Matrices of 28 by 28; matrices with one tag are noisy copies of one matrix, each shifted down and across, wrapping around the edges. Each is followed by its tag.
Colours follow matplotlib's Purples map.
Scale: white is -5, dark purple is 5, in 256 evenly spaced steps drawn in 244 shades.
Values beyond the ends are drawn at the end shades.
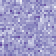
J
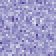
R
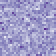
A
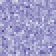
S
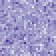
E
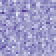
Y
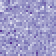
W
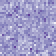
J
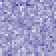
Y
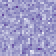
Y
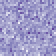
W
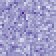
Y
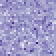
R
